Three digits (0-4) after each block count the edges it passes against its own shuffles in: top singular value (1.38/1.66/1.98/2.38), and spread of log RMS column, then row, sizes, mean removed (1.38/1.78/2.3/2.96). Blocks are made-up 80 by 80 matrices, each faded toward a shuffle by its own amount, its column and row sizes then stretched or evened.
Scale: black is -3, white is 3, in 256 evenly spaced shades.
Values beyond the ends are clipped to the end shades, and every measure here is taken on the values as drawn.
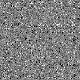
2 1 2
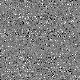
2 1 2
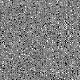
3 2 1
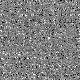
0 0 3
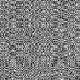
4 0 0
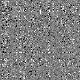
1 3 2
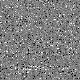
1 0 3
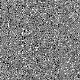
1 2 0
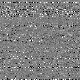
3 0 4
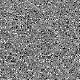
2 1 2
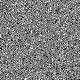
0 0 0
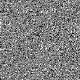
1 1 1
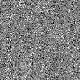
2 1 0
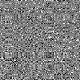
4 0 3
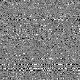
3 0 4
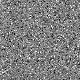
0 0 1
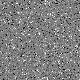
0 0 1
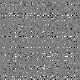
1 3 4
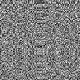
4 0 1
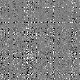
2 4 3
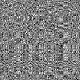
4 0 1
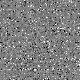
1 0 3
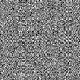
4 1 1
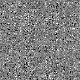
0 3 2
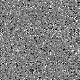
2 0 1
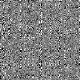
2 4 2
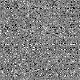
2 1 3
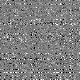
1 2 4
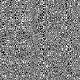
3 3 1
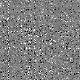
2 3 3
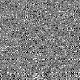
3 1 3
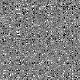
2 3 3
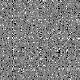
3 2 2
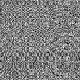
4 0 0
